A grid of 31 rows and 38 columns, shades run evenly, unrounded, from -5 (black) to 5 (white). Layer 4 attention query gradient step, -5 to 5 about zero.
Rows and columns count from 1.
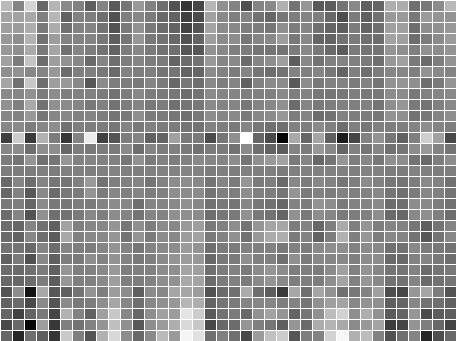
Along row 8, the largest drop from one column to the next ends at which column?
4
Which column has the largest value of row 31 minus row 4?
16
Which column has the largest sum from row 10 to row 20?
21
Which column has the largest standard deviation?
3
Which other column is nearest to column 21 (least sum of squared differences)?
8
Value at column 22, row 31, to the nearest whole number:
1
